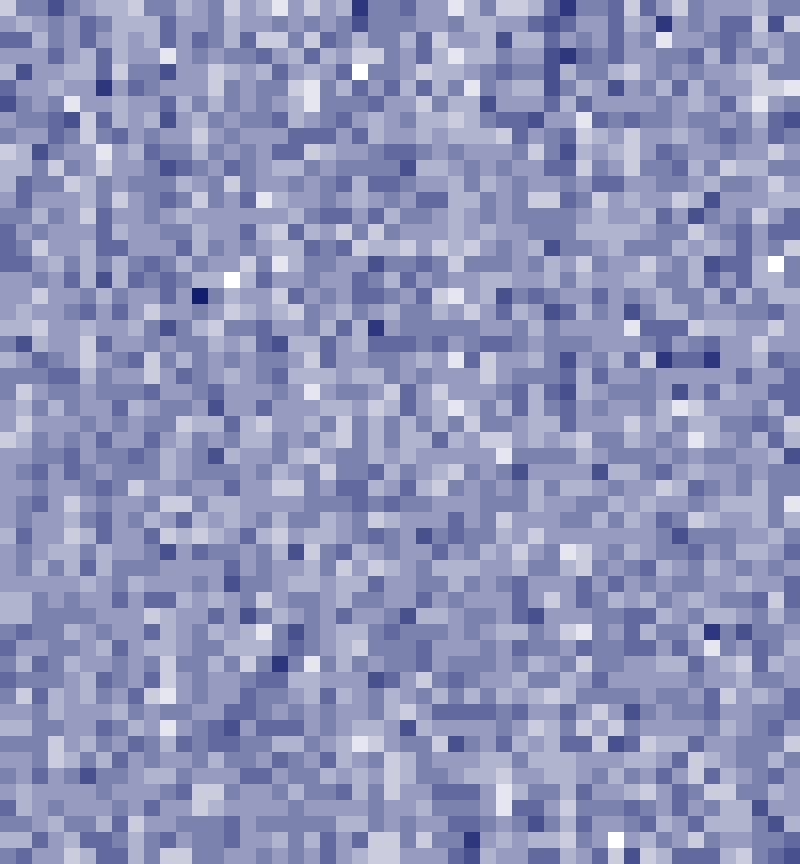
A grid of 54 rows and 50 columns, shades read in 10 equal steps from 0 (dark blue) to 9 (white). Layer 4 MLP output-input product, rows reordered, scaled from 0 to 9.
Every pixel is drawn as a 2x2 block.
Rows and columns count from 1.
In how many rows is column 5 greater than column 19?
22
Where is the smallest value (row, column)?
19, 13
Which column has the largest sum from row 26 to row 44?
11
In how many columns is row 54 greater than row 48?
18
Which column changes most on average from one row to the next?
49
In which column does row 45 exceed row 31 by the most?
26
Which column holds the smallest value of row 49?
6
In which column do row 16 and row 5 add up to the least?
35
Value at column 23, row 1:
1
